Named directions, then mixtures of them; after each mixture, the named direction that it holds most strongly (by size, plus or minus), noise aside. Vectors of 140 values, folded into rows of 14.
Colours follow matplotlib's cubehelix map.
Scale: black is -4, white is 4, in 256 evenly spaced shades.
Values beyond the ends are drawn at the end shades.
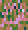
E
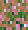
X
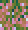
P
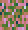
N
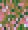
P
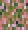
N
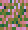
N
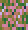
N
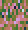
E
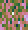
X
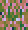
E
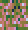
P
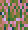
E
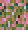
N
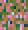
X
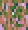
N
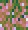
P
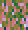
P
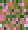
P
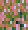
X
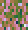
X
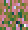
X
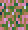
N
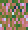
P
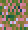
E
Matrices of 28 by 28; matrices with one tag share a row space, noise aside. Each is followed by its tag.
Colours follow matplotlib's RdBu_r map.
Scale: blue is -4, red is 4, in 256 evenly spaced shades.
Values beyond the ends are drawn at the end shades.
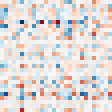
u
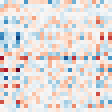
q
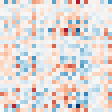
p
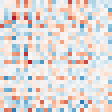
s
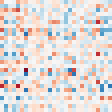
q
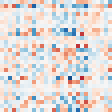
p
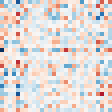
q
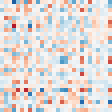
s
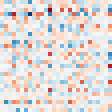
s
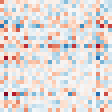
q
